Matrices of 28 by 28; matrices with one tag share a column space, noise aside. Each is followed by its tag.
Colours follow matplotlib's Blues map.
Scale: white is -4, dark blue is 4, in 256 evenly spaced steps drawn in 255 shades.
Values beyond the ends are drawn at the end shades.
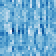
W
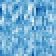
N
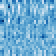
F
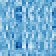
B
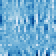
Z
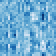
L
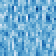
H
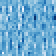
H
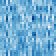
H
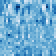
F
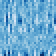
Z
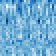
F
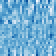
F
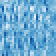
H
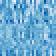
F
